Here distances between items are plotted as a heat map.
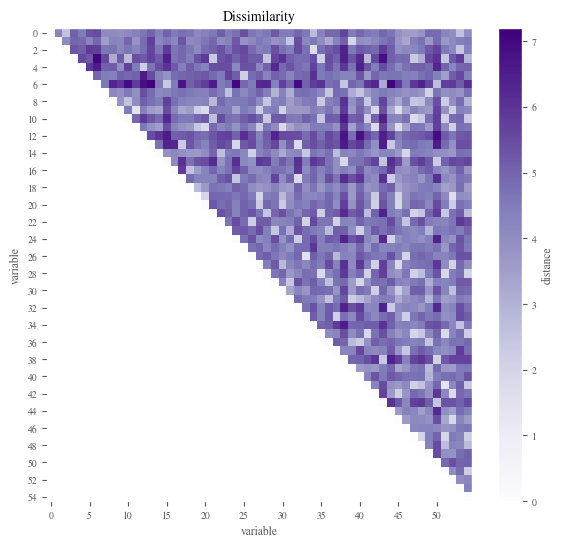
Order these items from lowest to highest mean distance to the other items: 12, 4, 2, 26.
26, 2, 4, 12
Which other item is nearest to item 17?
32
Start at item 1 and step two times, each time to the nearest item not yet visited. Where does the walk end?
31
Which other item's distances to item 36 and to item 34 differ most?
2
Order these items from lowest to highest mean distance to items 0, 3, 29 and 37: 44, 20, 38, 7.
7, 20, 44, 38
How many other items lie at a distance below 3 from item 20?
8
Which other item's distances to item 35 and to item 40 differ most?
3
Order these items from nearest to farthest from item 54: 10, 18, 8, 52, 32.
10, 8, 18, 52, 32
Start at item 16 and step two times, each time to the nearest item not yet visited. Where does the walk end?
19
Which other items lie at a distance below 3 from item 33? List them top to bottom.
14, 22, 26, 37, 46
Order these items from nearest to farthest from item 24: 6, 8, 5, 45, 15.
45, 8, 5, 15, 6
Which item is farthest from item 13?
6
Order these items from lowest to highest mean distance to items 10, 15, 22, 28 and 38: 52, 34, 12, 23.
23, 52, 34, 12
